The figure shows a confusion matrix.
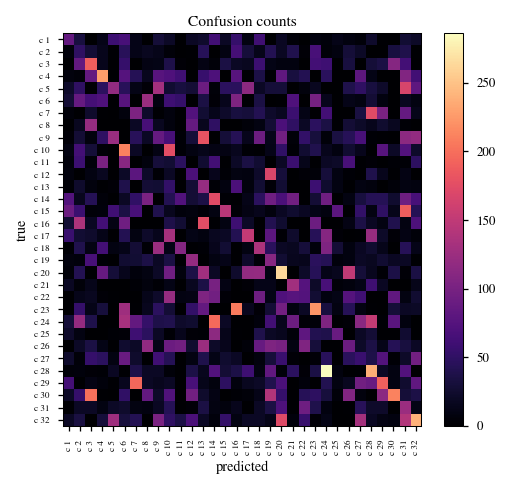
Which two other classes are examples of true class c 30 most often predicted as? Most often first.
c 3, c 19
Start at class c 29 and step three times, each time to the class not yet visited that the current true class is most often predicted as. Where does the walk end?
c 24
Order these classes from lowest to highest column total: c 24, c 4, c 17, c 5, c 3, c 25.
c 25, c 5, c 17, c 4, c 3, c 24
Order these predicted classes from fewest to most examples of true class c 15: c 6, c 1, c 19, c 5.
c 19, c 6, c 5, c 1
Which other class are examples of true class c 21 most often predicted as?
c 14
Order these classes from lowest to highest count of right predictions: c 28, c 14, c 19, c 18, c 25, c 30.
c 25, c 19, c 18, c 14, c 30, c 28
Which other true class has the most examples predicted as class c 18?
c 20
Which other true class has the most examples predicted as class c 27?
c 32
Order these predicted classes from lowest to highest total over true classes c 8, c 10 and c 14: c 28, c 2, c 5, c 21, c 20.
c 5, c 28, c 2, c 21, c 20
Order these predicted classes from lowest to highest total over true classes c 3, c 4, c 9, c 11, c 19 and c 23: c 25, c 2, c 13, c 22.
c 25, c 22, c 2, c 13
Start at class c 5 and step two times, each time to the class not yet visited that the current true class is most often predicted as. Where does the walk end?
c 22
